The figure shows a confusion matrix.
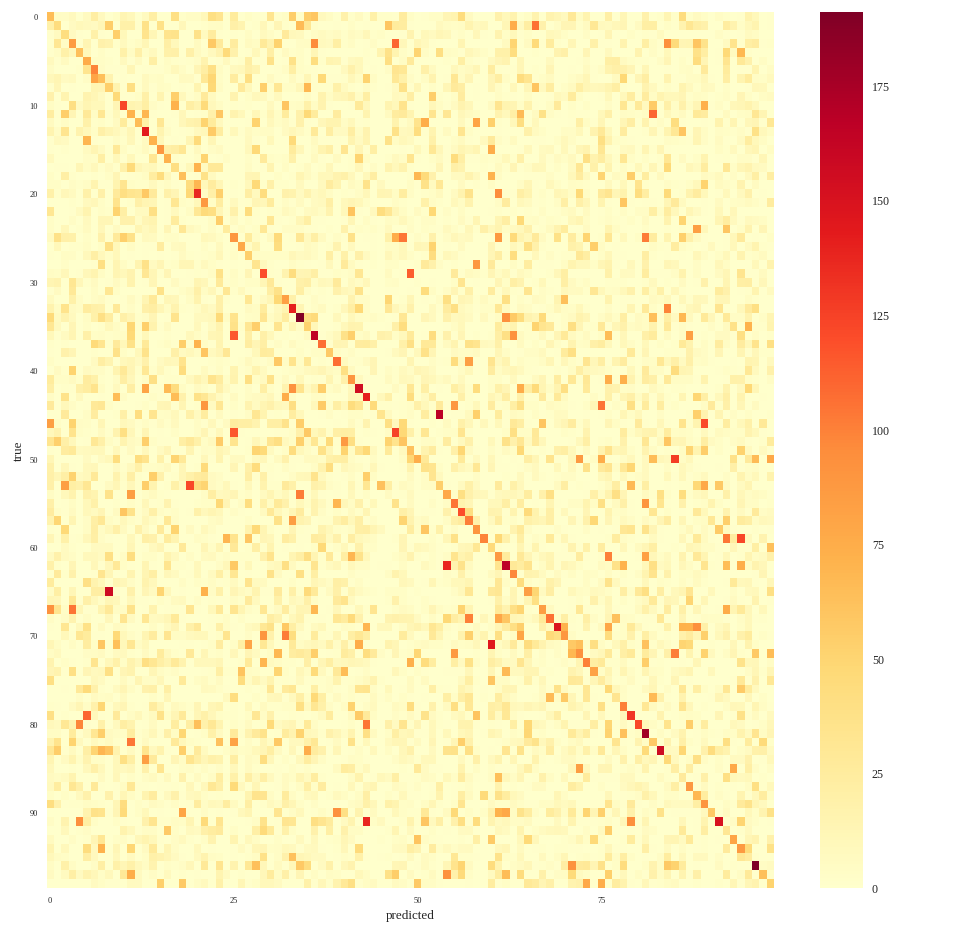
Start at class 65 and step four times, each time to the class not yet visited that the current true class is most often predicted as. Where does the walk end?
33
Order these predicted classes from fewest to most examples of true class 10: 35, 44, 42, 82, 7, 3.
44, 7, 35, 42, 3, 82
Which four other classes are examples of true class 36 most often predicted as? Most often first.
25, 63, 87, 76
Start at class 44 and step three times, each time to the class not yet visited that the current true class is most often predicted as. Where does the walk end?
98
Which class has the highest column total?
81
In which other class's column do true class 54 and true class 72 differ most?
85
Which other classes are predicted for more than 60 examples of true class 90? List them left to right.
18, 39, 61, 62
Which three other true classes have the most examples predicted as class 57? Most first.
68, 39, 70
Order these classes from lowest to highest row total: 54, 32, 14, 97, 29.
14, 32, 29, 54, 97
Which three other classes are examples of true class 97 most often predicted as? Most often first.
54, 11, 62
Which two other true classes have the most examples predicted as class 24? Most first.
59, 4
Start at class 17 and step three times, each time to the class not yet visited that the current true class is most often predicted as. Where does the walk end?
76
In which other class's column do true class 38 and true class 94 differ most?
7
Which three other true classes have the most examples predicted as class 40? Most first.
48, 74, 49
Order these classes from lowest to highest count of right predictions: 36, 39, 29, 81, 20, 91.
39, 29, 20, 91, 36, 81
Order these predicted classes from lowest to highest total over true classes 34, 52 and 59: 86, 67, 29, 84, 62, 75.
75, 84, 67, 29, 86, 62
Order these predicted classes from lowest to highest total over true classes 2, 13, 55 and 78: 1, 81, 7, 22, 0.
1, 0, 7, 22, 81
